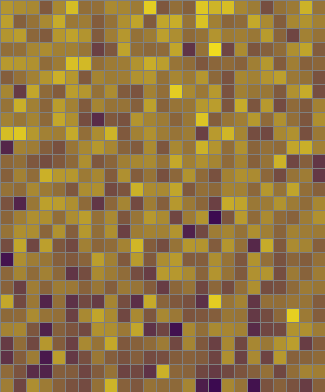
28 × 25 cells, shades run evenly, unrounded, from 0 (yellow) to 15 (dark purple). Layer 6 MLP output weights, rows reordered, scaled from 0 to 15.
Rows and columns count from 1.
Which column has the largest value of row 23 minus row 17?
20
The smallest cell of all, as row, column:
4, 17
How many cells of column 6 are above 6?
18
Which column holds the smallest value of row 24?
11
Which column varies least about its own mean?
25
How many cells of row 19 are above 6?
18
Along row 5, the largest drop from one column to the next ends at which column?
6
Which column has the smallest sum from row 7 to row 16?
19
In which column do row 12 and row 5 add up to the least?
7
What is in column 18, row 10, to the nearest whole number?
3
